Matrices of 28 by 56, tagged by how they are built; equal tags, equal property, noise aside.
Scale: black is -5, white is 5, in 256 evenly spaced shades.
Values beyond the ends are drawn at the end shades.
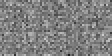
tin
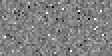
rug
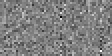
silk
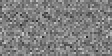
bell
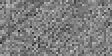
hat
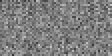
tin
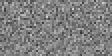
bell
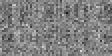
tin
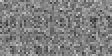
tin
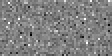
rug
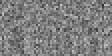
tin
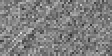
hat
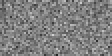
bell
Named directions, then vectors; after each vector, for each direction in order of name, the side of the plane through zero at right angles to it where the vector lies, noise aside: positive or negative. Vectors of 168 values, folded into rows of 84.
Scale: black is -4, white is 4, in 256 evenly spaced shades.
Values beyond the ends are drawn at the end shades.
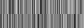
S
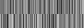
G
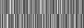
negative, negative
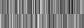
positive, negative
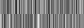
positive, negative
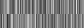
positive, positive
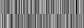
negative, negative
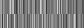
negative, negative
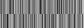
positive, positive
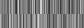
positive, negative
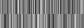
positive, negative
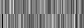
negative, negative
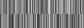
negative, positive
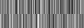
positive, negative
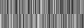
positive, negative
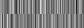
negative, negative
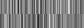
negative, positive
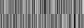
positive, positive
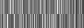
negative, negative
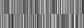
negative, negative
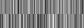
negative, positive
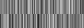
negative, positive
